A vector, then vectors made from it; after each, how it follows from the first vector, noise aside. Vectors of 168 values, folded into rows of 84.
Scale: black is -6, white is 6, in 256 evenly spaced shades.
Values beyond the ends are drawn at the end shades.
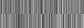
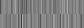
reversed, negated, partly zeroed.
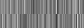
wrapped around.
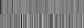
reversed, negated, partly zeroed.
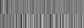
reversed, negated, partly zeroed.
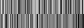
wrapped around, scaled up.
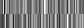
wrapped around, negated, scaled up.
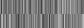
copied.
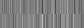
reversed, negated, partly zeroed.
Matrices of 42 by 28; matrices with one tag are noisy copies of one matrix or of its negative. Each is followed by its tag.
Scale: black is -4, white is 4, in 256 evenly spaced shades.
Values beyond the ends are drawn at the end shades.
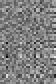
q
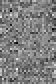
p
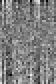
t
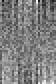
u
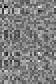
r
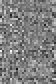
p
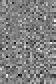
q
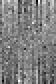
u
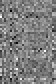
p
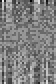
t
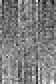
u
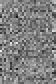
p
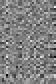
q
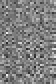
q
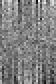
u
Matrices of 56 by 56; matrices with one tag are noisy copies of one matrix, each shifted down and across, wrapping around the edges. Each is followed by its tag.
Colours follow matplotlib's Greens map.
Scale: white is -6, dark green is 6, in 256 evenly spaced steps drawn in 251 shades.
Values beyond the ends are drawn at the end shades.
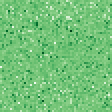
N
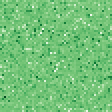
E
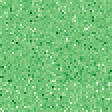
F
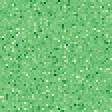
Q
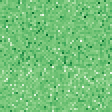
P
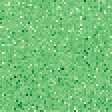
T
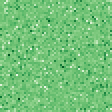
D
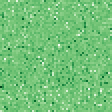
F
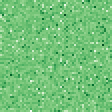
Q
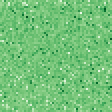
N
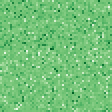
F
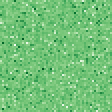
Q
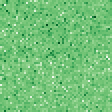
T
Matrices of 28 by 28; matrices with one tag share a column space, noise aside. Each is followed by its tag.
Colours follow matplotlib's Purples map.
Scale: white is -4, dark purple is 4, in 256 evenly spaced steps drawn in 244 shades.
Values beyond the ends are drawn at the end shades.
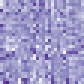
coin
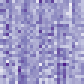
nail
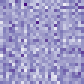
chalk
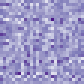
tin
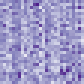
chalk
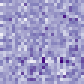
tin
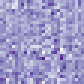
coin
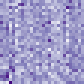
chalk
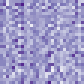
chalk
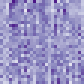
nail
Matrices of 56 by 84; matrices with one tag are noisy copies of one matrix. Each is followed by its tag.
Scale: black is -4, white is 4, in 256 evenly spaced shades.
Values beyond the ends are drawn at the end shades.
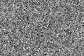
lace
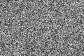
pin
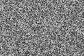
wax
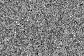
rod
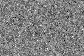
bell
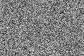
bell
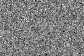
wax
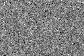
wax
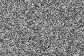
wax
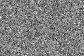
bell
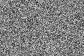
bell
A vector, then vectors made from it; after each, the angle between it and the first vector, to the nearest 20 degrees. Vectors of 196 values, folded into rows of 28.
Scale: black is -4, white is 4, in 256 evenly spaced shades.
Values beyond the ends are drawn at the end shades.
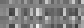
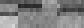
100 degrees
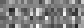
20 degrees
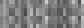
40 degrees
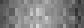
60 degrees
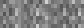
40 degrees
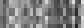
40 degrees
